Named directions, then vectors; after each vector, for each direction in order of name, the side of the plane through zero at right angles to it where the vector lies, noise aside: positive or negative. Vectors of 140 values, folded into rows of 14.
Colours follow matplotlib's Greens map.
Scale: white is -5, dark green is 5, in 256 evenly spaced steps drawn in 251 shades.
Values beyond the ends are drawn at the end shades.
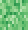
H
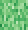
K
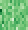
positive, positive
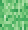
negative, positive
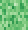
negative, negative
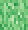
positive, positive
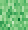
positive, positive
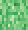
positive, positive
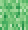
positive, negative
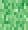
positive, negative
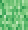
negative, positive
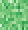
positive, negative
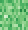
negative, positive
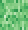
negative, positive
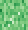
positive, positive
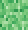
negative, positive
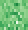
positive, positive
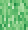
positive, positive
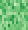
negative, negative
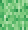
negative, positive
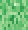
negative, negative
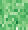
negative, positive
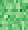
negative, positive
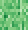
positive, negative
